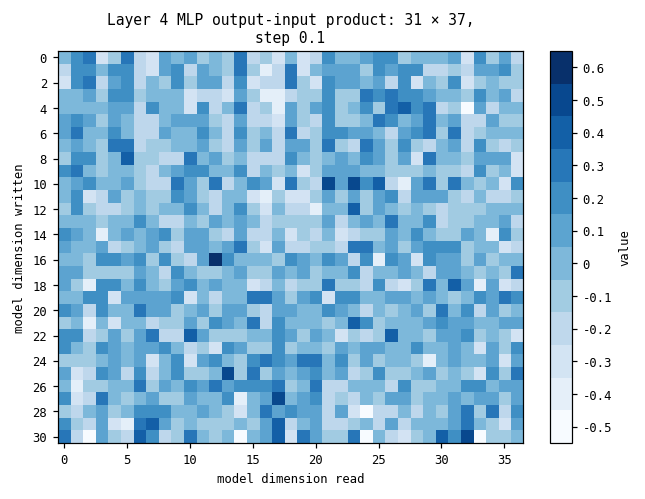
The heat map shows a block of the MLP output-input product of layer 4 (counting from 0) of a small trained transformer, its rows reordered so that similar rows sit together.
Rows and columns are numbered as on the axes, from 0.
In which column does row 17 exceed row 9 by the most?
36
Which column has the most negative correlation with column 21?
17
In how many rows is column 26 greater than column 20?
14
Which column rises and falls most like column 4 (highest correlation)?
21
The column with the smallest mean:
16
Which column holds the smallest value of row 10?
27
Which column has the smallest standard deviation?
11
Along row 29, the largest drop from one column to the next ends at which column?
18
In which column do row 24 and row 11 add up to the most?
9
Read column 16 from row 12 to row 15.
-0.3 -0.2 -0.2 -0.3
